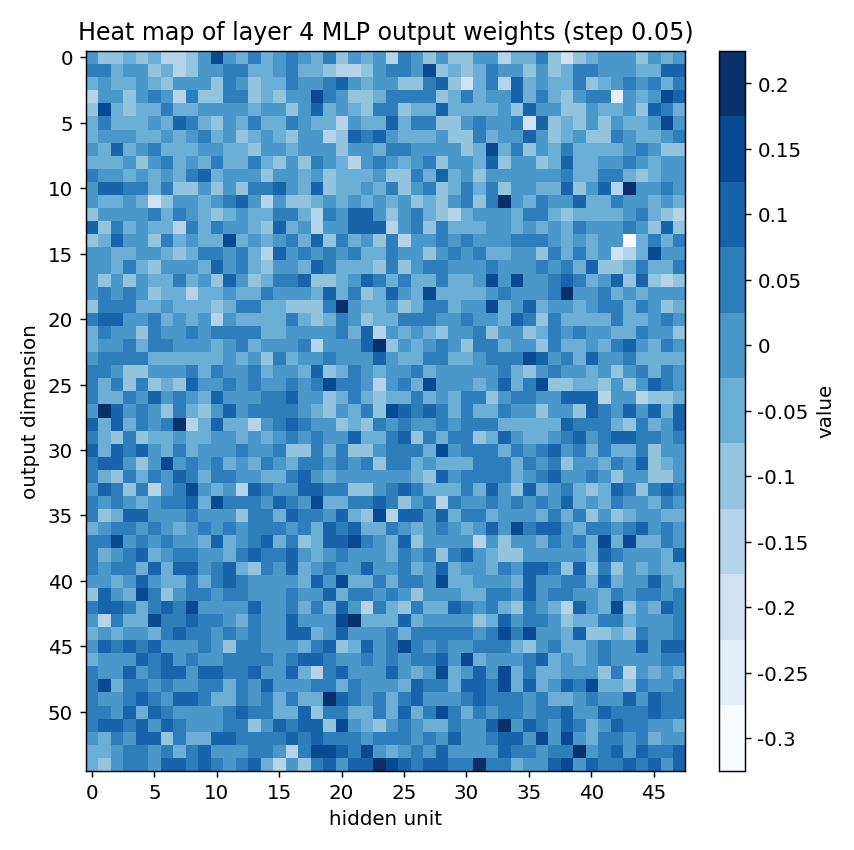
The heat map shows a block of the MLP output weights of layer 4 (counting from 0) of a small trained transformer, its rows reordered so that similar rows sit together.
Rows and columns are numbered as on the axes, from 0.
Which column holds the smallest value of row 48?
43
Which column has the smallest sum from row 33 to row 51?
40
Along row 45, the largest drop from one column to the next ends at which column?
20
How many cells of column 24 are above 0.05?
5
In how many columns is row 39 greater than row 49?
15
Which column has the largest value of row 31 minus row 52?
6
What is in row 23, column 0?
0
